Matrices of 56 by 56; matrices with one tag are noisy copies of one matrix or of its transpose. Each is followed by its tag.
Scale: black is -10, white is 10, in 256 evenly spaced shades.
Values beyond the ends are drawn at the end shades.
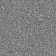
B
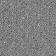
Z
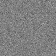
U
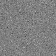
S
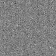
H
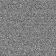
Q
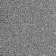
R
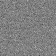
Q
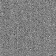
Q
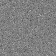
B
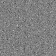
H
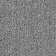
Z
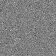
B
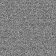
H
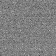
Q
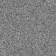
S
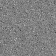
B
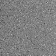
R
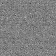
H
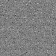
H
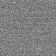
Q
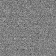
Z
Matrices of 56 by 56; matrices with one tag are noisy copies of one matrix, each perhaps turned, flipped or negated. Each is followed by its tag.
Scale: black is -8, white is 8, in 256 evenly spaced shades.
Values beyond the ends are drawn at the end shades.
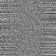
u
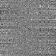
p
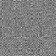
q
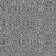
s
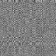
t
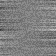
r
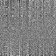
p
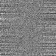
u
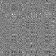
s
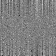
u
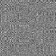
q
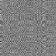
t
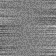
r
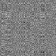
s
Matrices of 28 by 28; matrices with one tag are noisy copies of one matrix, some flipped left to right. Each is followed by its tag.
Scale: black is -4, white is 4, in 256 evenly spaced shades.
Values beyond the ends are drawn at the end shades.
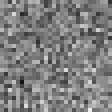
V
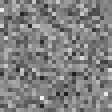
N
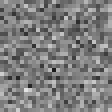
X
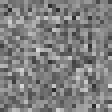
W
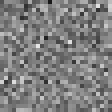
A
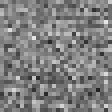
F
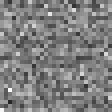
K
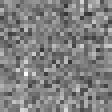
V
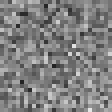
V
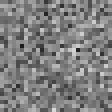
W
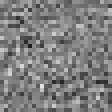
F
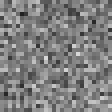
V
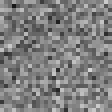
X
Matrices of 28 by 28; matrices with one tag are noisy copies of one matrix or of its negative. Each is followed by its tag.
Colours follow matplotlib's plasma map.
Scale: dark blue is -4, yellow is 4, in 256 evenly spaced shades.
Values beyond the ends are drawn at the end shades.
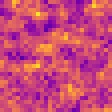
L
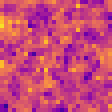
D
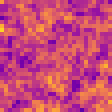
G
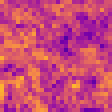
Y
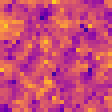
D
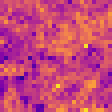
Y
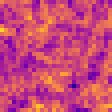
G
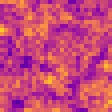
G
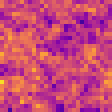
Y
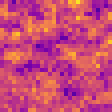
L
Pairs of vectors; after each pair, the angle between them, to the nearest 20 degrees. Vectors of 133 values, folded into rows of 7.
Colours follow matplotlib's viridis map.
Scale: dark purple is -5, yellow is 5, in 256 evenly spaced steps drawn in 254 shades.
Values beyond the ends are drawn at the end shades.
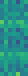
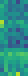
40 degrees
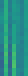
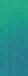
80 degrees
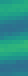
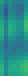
140 degrees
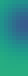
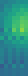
160 degrees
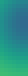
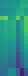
140 degrees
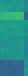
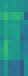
40 degrees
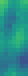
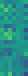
80 degrees
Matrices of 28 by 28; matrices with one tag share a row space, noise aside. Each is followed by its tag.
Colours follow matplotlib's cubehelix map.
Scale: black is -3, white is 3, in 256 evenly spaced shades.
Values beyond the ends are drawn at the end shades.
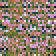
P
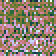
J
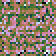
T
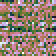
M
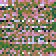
M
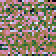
M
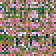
P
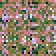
P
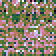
J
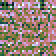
M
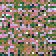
M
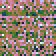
J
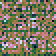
P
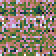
T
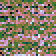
M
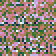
J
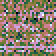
J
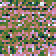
M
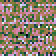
J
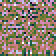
P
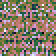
P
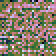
M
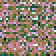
P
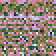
J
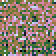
P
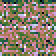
P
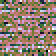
M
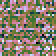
T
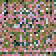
J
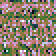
P
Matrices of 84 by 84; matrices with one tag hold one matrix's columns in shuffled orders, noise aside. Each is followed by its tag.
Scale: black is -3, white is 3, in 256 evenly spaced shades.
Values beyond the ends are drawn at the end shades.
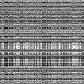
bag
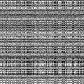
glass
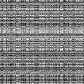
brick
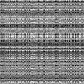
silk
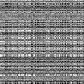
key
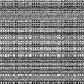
key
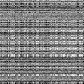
key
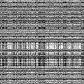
bag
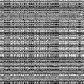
key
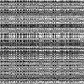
silk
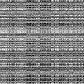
brick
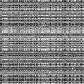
brick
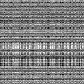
bag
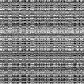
brick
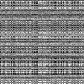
glass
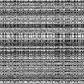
silk
